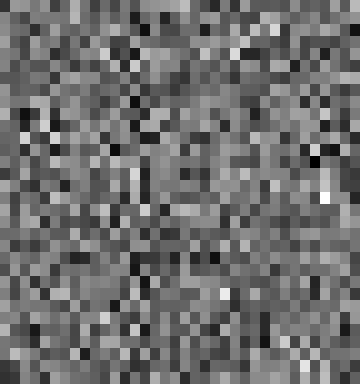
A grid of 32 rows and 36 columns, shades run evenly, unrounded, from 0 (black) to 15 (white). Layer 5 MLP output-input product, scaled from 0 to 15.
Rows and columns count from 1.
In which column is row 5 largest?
24
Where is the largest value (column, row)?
33, 17
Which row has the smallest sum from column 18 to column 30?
7
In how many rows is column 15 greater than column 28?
14
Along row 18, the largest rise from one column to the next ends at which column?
18
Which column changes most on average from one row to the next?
15
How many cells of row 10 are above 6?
23
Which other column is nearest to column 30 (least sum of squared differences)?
2
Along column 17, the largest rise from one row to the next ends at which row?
12
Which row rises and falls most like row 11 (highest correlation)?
5
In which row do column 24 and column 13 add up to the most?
19
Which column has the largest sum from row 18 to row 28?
1
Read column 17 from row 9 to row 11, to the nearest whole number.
7 10 4
